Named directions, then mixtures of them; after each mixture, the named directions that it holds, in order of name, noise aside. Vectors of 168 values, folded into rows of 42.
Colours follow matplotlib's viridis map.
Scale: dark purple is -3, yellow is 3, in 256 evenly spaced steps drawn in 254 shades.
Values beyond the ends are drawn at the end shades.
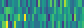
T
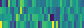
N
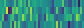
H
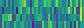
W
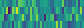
H.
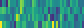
N.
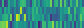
N, T, W.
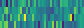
H, N, T.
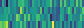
N, T, W.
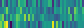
H, N, T.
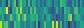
H, N, T.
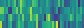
H, N, T.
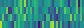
H, N, W.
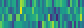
H, N, W.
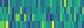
H, N, T.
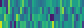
H, N.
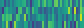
T, W.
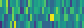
H, N.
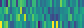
H, N, T.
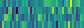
H, W.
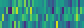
H.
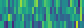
H, T, W.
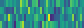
N, T, W.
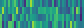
T, W.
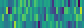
H, W.
